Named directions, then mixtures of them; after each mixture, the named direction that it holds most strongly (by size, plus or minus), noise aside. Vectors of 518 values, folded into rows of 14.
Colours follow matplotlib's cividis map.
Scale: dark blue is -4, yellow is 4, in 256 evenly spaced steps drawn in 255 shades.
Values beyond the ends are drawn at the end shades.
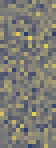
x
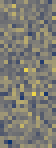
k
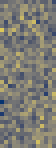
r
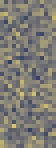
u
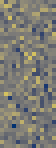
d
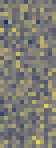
r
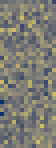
r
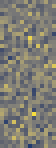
x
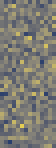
k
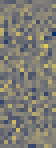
x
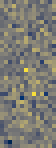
k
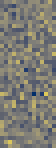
k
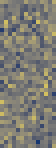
r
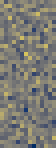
d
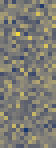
x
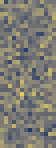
u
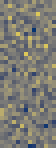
x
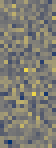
k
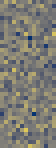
x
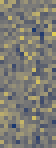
d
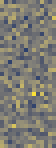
u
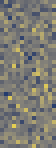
d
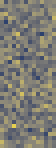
u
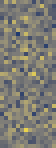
x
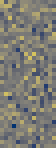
d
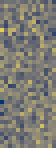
r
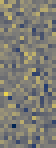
d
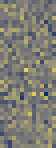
k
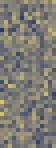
r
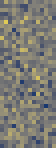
u
